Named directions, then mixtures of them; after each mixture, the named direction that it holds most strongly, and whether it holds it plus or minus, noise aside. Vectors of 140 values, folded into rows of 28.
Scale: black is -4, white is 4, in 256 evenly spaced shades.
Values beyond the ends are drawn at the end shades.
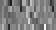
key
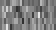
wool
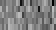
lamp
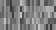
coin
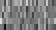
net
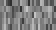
coin, plus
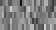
key, plus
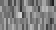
lamp, plus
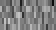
lamp, plus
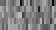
lamp, plus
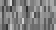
wool, minus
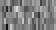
wool, minus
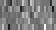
key, plus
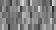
lamp, minus
